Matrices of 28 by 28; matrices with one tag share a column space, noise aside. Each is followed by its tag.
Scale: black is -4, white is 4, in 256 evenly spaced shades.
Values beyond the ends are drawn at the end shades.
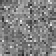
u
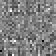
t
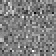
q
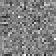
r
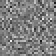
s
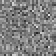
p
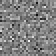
s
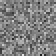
t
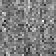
u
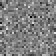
r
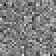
r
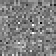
r
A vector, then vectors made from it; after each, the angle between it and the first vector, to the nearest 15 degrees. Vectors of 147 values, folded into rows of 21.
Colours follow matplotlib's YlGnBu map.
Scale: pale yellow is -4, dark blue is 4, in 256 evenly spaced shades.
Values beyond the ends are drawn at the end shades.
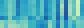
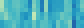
105 degrees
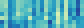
150 degrees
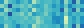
105 degrees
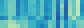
15 degrees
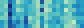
120 degrees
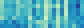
150 degrees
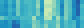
135 degrees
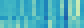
30 degrees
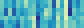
120 degrees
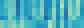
30 degrees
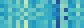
75 degrees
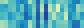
90 degrees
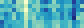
105 degrees
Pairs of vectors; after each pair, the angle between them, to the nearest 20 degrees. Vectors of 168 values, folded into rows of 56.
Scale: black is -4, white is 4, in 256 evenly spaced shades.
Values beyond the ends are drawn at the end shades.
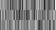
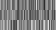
80 degrees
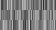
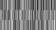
60 degrees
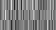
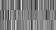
120 degrees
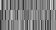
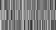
140 degrees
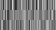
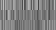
120 degrees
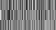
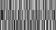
80 degrees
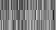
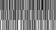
100 degrees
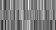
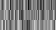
160 degrees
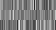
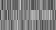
100 degrees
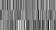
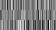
20 degrees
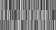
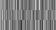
100 degrees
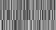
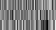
100 degrees
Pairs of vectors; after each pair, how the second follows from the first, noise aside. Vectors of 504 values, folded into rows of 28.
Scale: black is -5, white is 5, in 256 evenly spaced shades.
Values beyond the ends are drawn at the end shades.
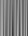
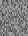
shuffled.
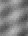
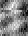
wrapped around, scaled up.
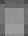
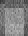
copied.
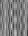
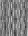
negated.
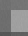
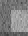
copied.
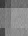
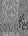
wrapped around, partly zeroed.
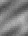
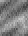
copied.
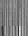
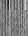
reversed, negated.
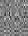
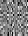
wrapped around, scaled up.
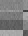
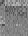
reversed, partly zeroed.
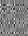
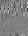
wrapped around, partly zeroed.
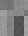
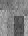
copied.
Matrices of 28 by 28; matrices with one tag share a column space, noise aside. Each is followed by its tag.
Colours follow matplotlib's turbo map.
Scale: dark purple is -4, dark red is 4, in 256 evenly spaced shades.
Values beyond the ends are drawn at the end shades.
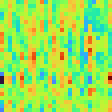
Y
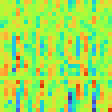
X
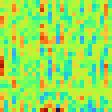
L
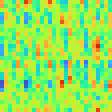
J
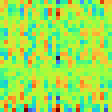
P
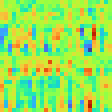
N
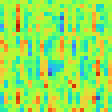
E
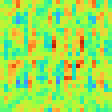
J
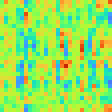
J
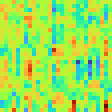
L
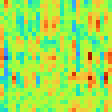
Y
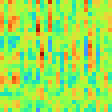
Y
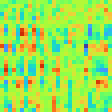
N
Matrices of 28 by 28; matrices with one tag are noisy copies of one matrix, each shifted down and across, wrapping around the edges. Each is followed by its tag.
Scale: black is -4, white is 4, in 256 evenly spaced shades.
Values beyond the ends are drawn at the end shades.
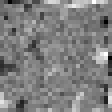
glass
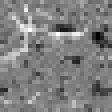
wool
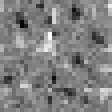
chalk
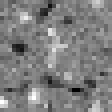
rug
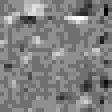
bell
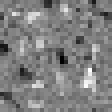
chalk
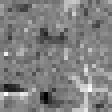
wool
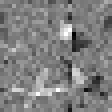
glass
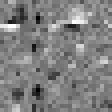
bell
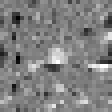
bell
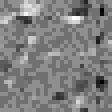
bell
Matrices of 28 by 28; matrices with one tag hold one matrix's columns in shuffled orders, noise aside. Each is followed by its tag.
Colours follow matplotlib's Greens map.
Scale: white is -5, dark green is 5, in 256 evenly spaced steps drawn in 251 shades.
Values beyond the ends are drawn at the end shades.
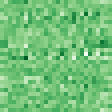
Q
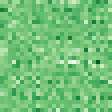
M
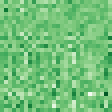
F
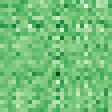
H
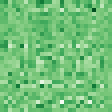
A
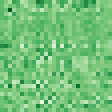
A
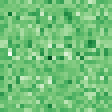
Q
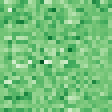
M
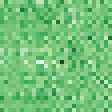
M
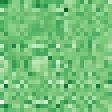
A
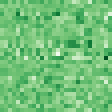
Q
